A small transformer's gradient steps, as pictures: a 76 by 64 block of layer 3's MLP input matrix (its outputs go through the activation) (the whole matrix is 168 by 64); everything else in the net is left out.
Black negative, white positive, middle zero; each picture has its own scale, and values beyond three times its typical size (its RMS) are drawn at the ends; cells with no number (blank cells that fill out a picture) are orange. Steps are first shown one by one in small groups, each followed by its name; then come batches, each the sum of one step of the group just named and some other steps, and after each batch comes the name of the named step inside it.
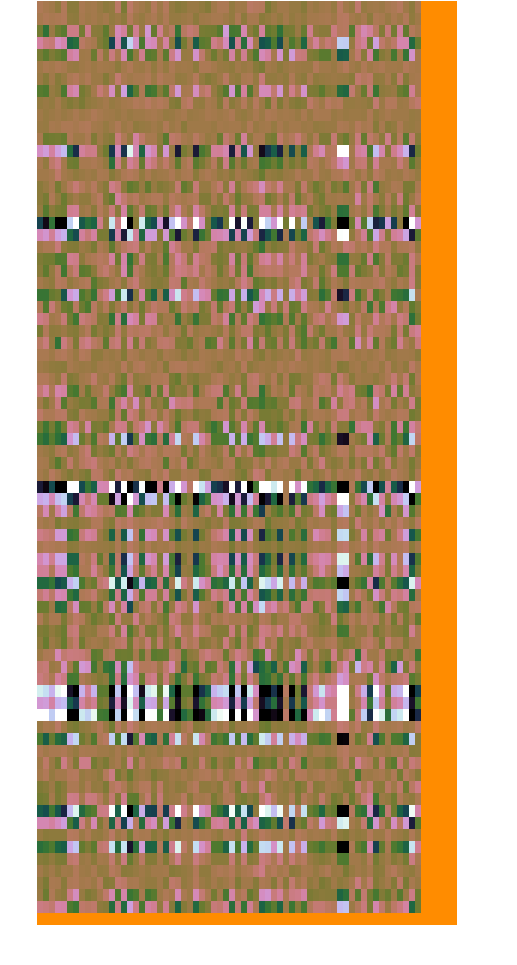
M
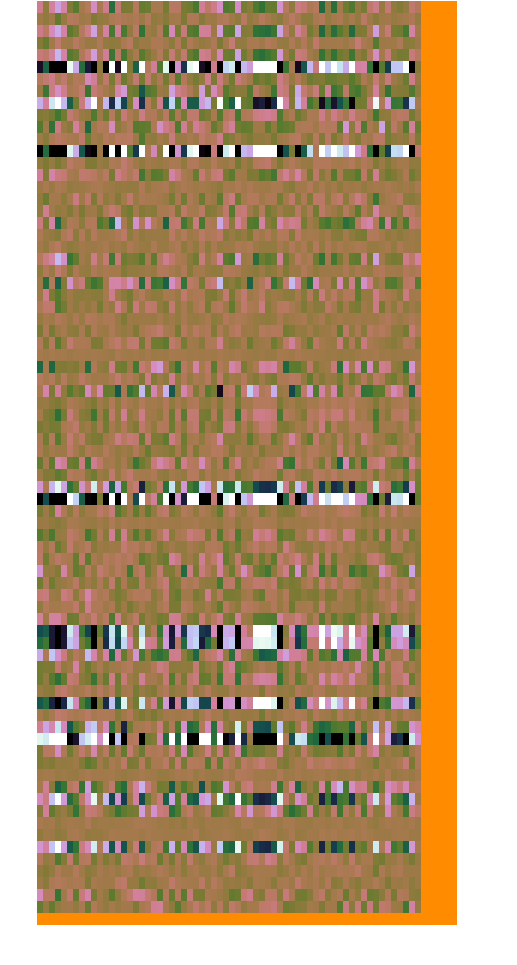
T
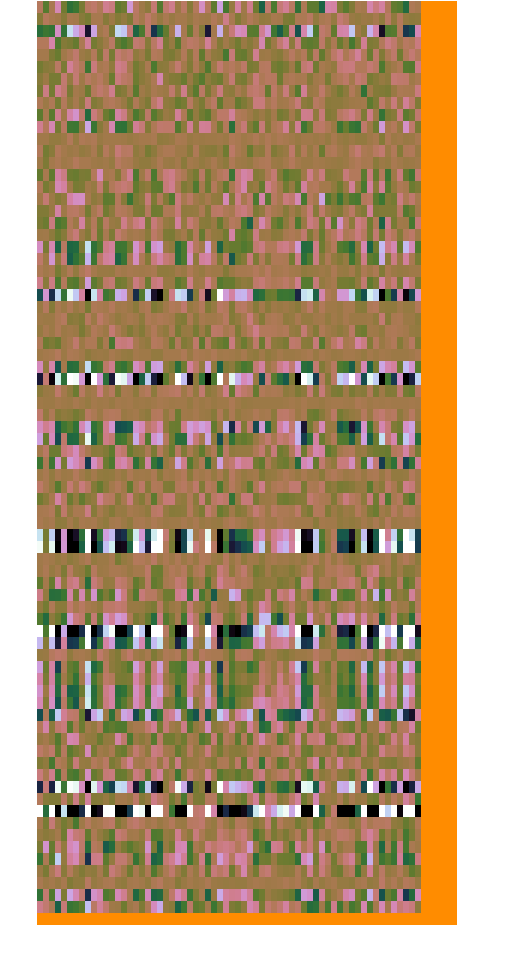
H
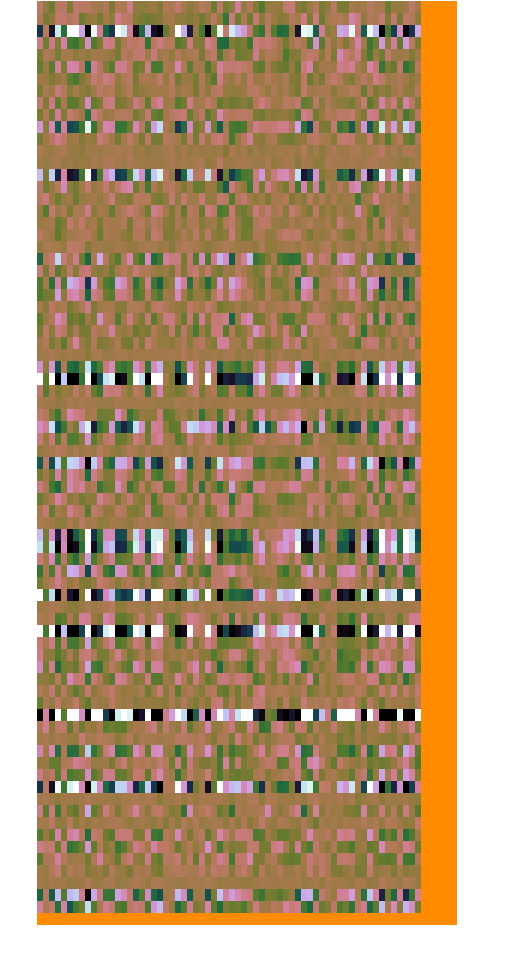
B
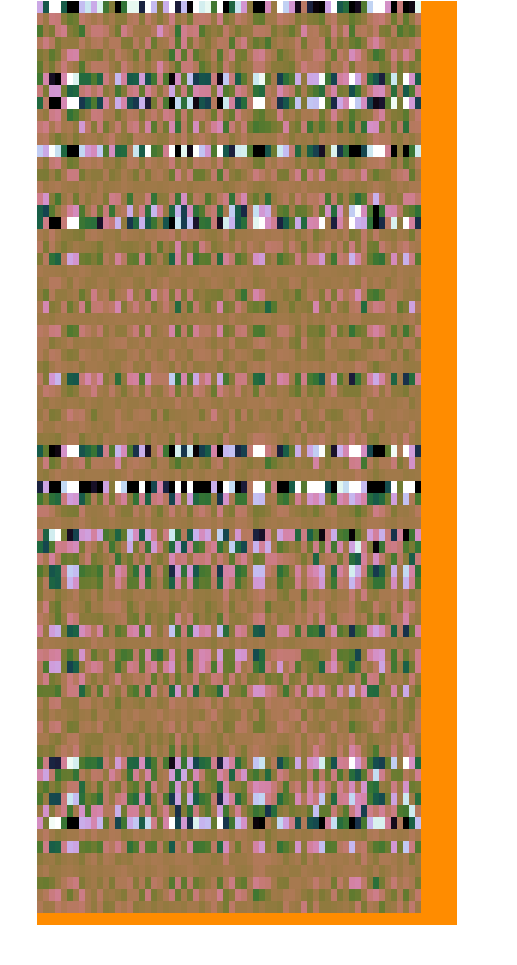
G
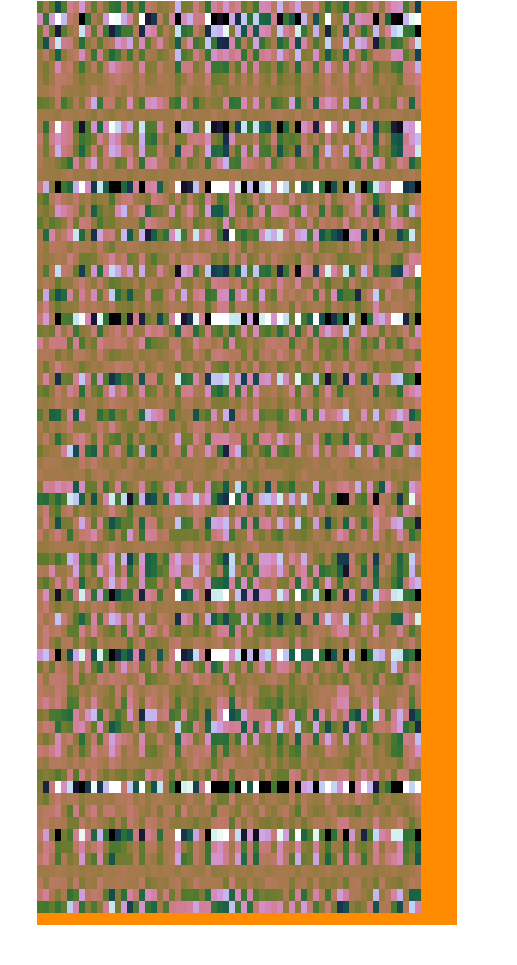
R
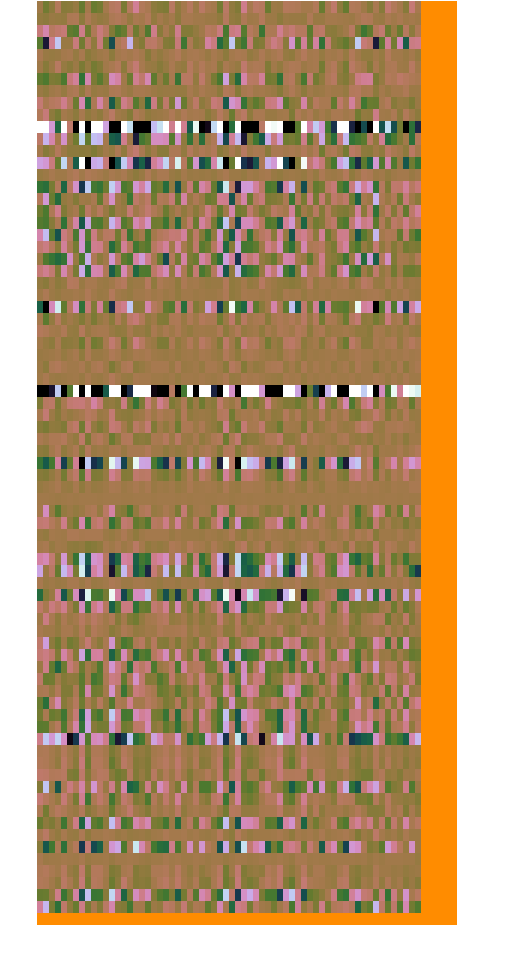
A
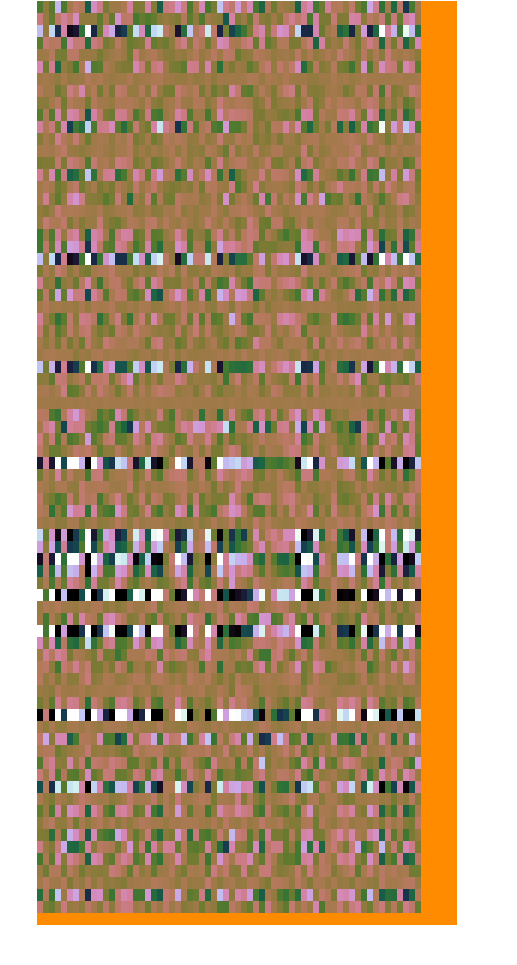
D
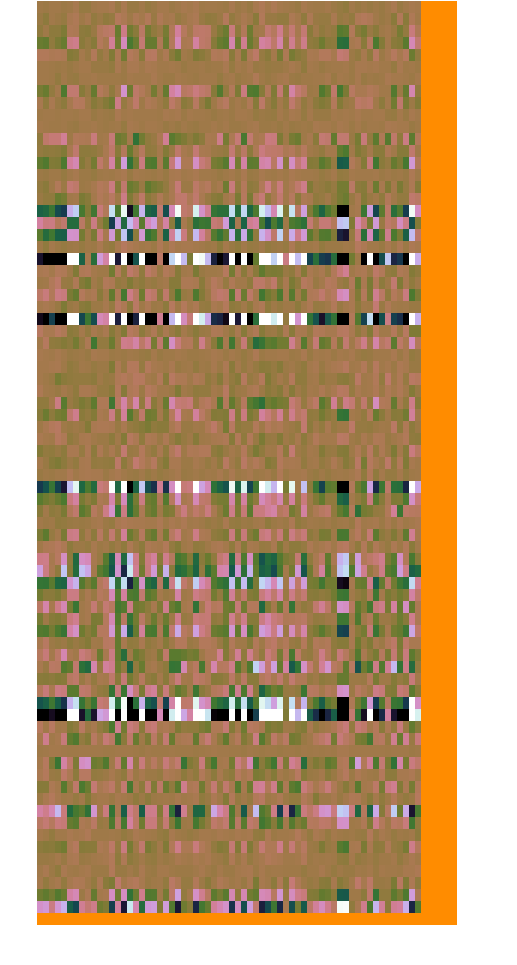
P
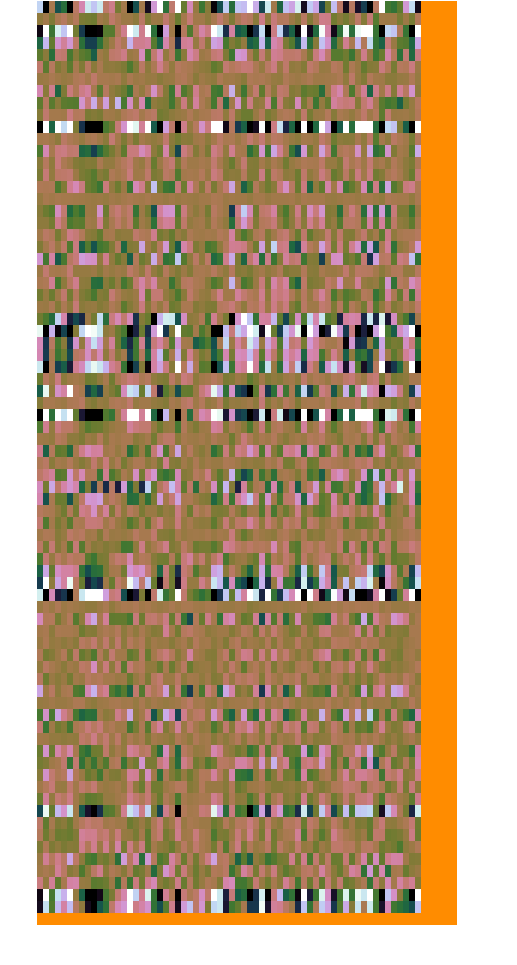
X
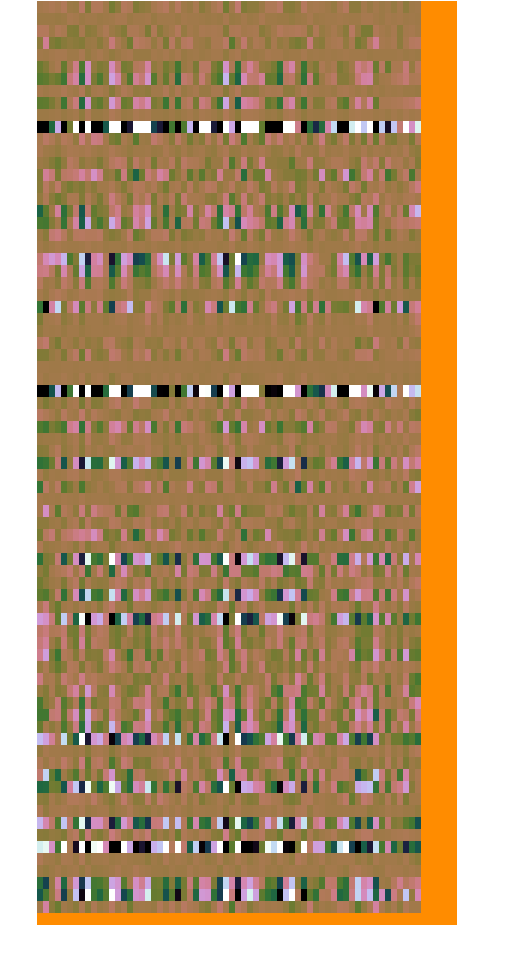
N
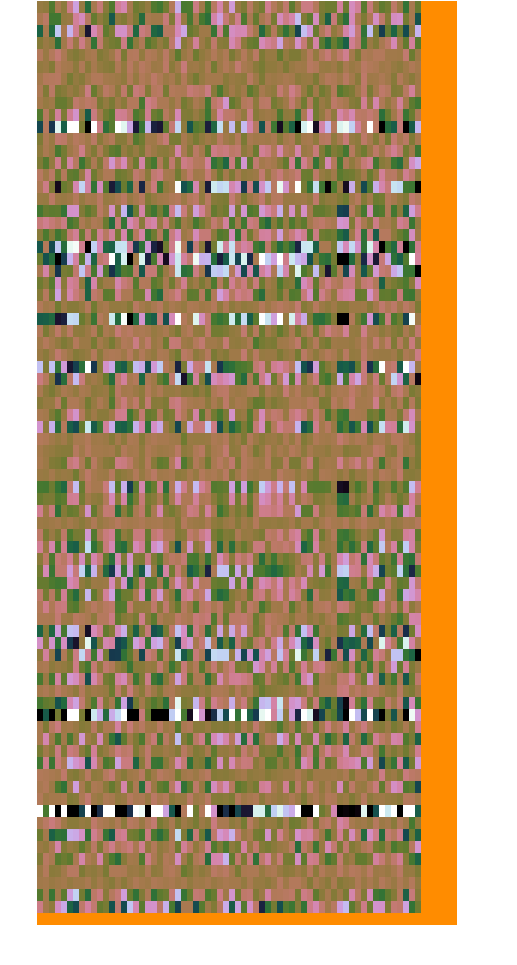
P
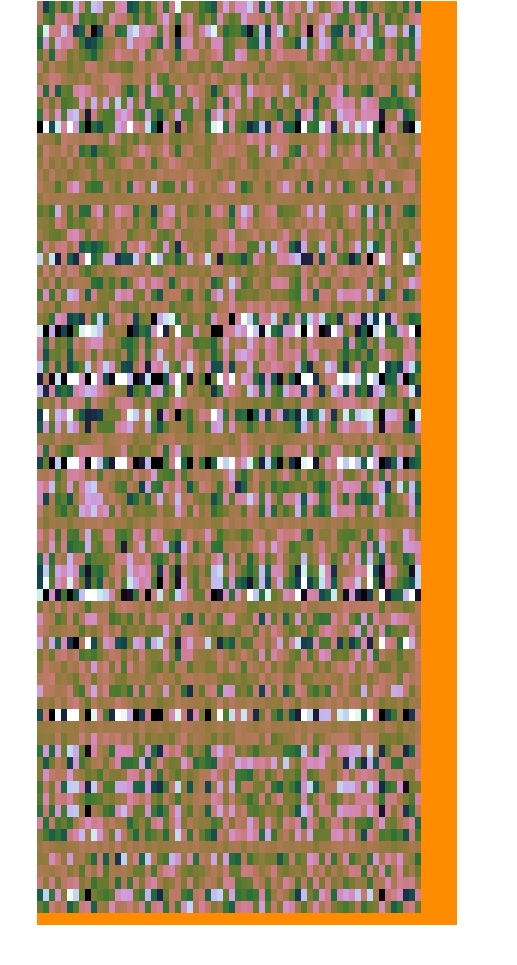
X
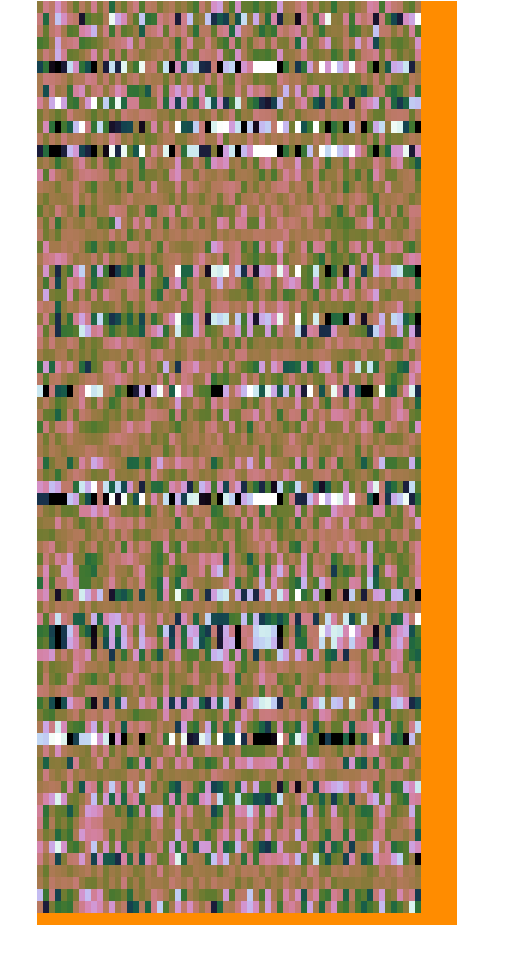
T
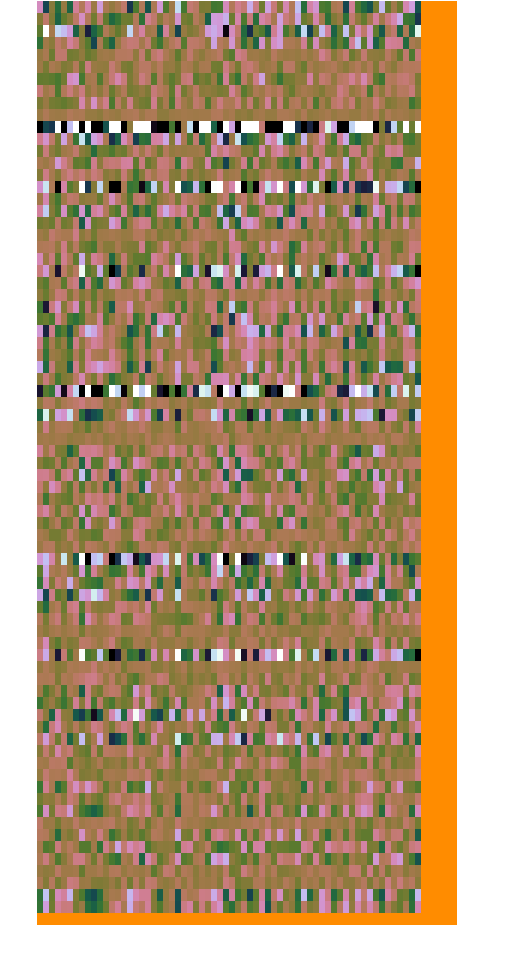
X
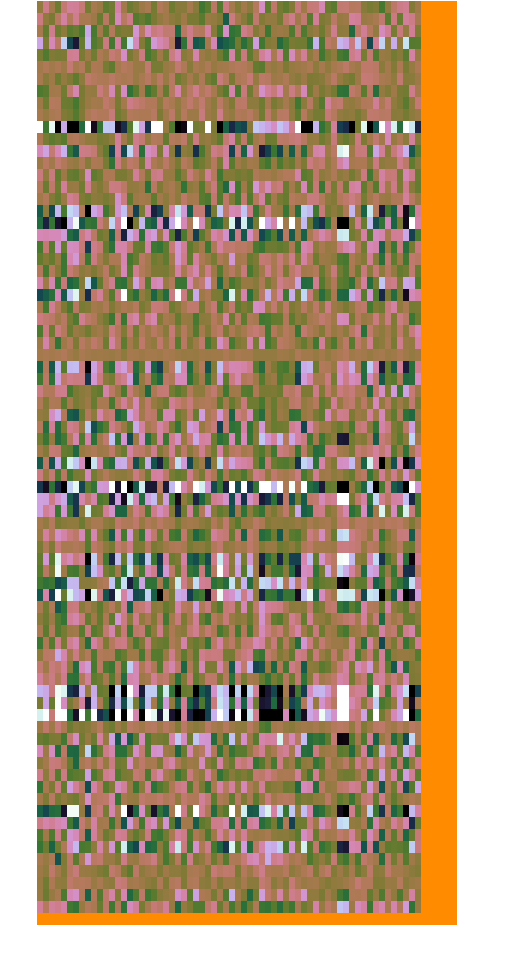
M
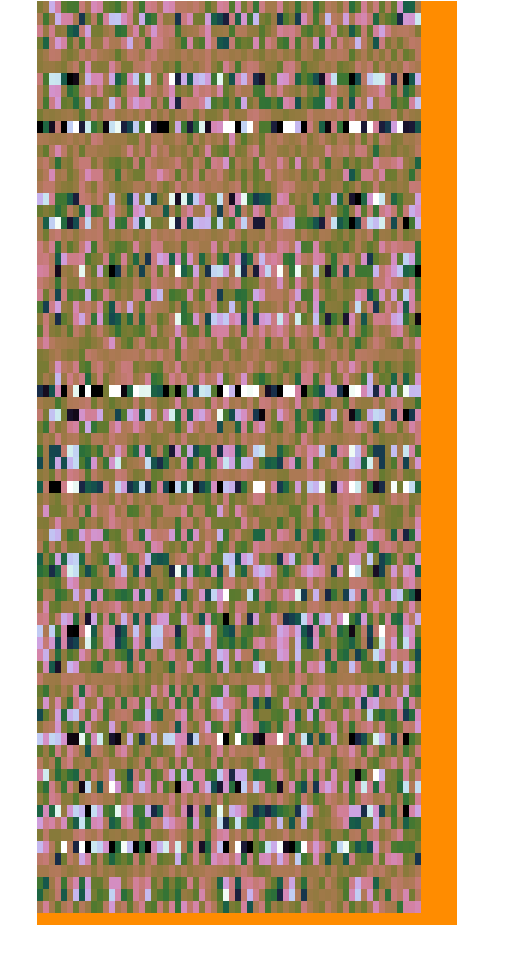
N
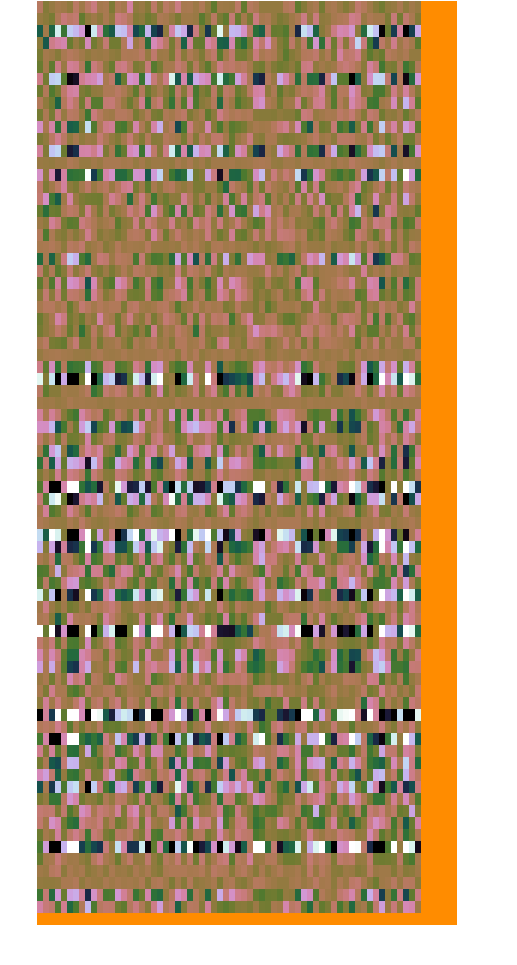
B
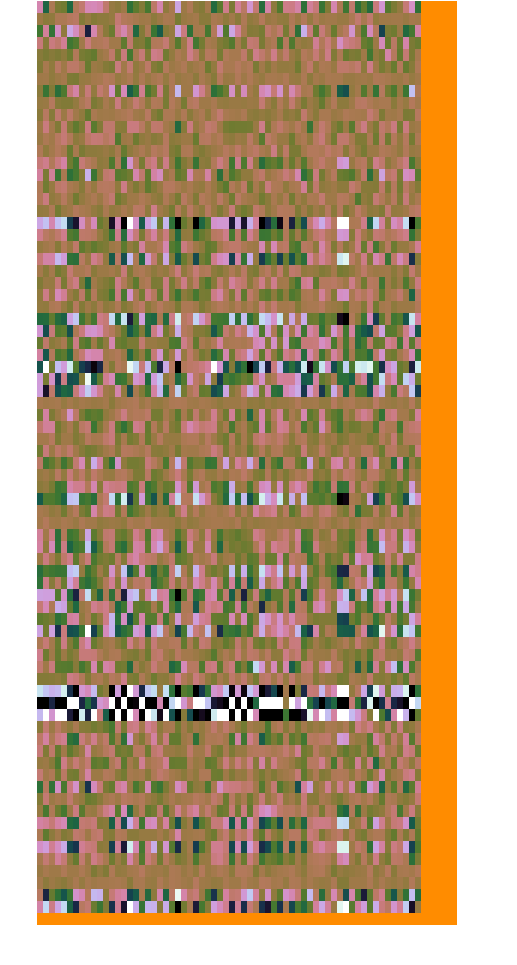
B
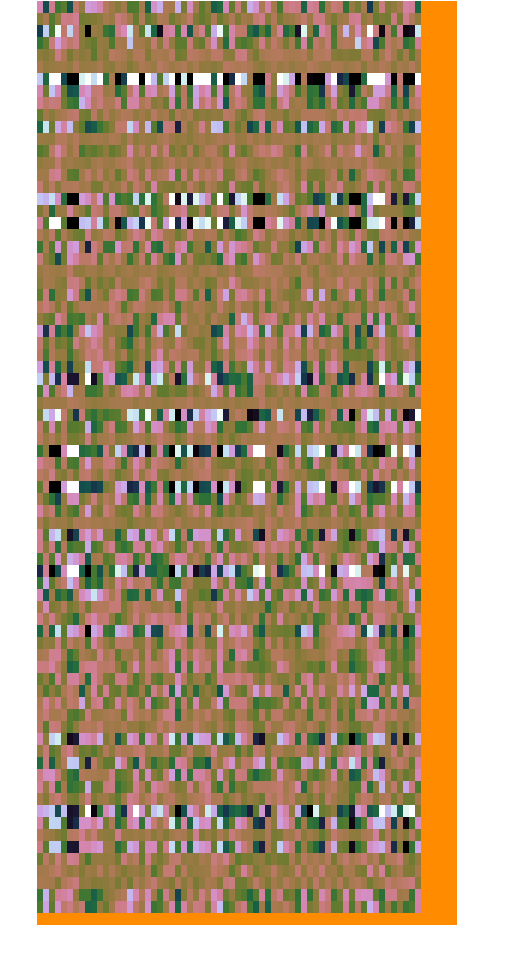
X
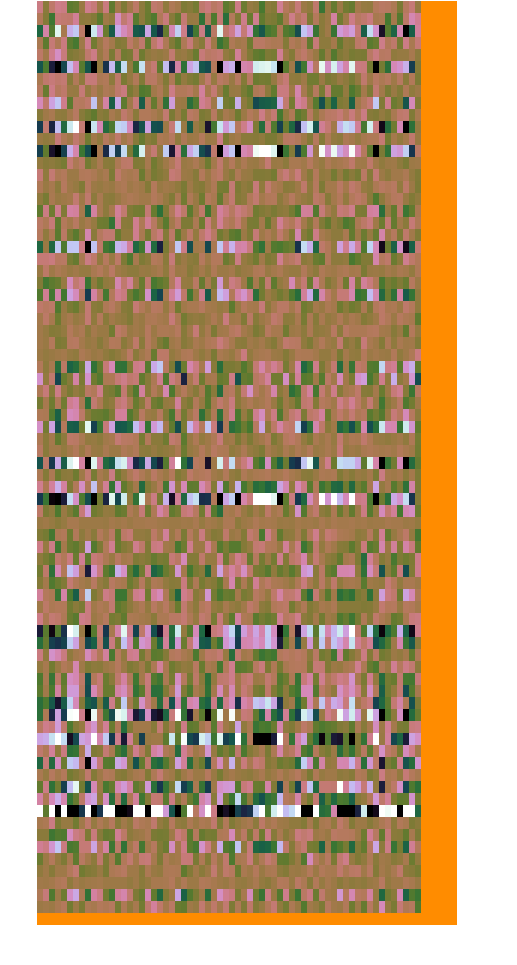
T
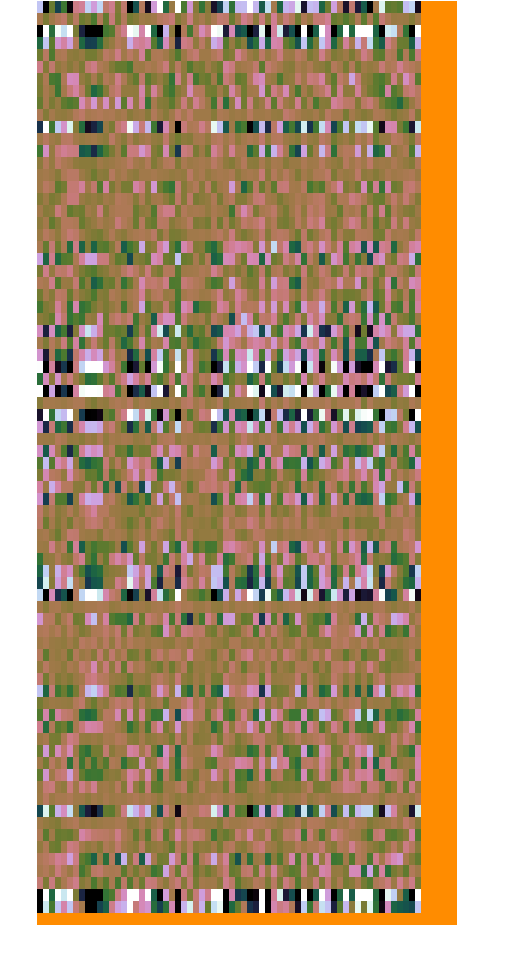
X
